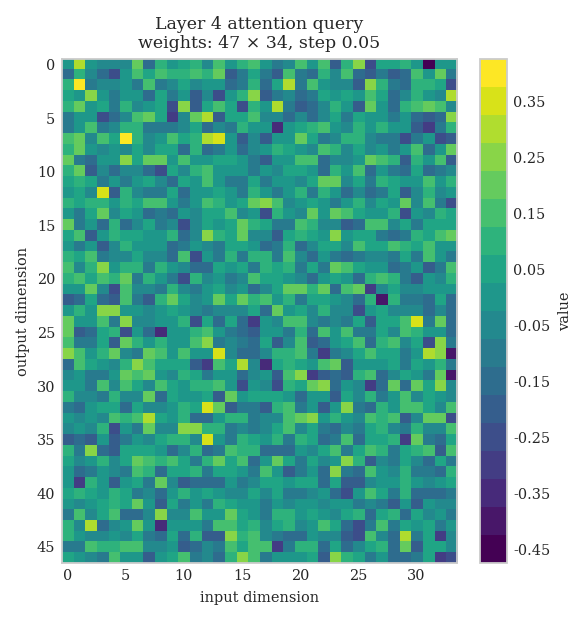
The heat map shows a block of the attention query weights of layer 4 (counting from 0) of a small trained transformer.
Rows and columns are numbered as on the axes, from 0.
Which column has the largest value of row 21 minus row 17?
20
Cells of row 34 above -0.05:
15
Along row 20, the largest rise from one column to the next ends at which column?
11
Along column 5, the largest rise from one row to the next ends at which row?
26
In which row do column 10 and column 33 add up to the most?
34
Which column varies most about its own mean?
33
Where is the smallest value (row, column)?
0, 31
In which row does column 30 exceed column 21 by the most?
24
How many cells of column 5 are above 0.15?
6
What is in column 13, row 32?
0.2
